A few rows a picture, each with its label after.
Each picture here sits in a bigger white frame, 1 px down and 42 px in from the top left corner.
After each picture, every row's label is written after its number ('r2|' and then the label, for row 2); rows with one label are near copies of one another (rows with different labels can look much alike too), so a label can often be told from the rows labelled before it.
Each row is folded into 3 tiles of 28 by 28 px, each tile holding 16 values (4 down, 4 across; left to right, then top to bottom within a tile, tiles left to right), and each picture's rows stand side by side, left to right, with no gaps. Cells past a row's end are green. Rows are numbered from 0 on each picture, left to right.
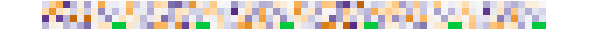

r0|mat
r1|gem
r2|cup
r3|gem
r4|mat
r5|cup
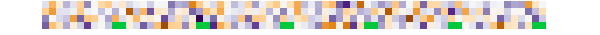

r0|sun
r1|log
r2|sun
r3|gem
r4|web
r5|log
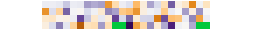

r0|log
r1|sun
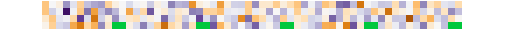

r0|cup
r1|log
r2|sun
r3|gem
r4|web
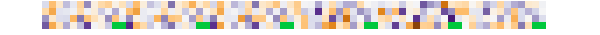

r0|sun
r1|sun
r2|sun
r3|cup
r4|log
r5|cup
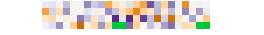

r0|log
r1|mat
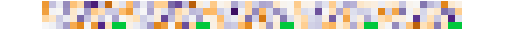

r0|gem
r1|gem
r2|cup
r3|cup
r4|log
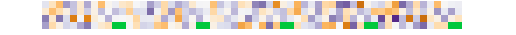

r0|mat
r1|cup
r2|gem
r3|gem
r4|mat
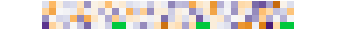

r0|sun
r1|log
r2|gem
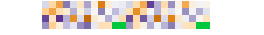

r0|mat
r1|mat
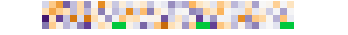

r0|mat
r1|log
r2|sun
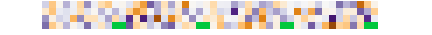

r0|sun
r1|mat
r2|cup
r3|log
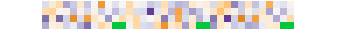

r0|mat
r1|cup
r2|mat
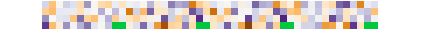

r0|sun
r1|log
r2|log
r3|gem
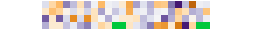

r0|mat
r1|gem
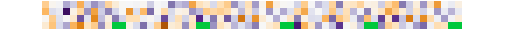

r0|cup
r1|log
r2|mat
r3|sun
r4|mat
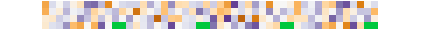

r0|gem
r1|web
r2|mat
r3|gem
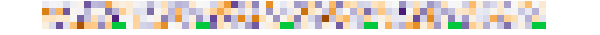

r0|log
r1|cup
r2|mat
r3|web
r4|cup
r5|sun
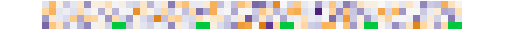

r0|sun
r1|web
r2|gem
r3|cup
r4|log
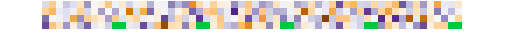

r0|sun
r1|log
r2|cup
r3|web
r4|mat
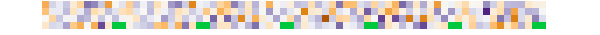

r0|gem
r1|gem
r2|mat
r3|web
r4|mat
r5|cup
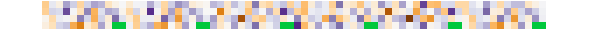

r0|cup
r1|cup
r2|web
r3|sun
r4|web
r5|cup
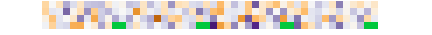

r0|cup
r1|web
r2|sun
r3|sun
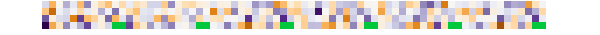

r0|sun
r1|sun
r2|log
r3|cup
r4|gem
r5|log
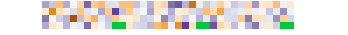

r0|web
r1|gem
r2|sun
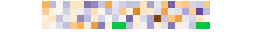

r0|gem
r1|web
